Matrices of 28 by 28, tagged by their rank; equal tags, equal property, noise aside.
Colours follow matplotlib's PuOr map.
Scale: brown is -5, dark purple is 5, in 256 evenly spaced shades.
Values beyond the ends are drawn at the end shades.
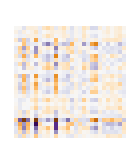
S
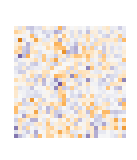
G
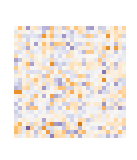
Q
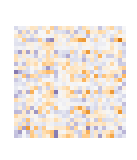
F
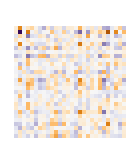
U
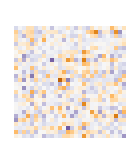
Q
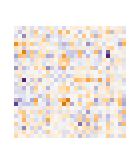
F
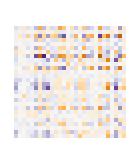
S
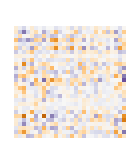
U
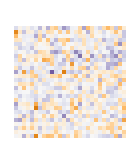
Q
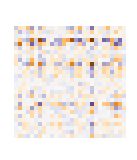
S
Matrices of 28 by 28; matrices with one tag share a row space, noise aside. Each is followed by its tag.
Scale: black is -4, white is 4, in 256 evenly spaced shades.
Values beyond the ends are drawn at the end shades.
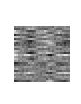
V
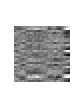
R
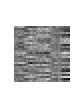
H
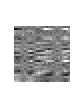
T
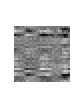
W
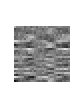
V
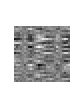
T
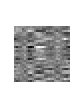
T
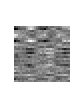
V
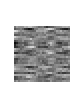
V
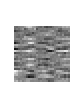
V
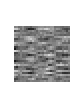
V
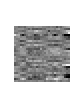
R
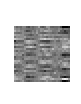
W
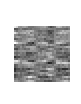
V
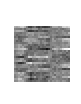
H
